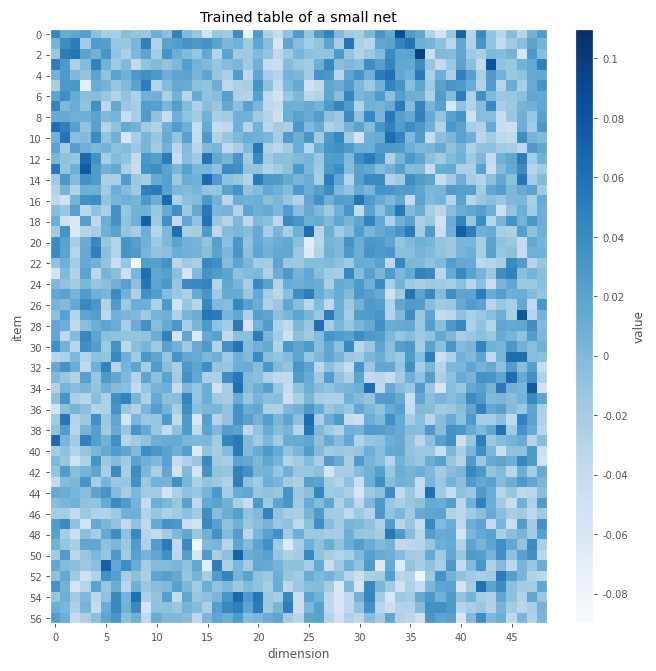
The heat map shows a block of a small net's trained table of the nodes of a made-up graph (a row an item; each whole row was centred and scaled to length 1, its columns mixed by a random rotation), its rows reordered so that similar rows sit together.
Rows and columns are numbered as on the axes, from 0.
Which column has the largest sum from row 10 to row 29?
15
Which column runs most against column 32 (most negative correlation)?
5
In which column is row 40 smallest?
14
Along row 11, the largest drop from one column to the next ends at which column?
21
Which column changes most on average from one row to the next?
0
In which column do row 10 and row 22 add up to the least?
8
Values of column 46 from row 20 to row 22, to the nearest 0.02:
-0.04 -0.04 0.02
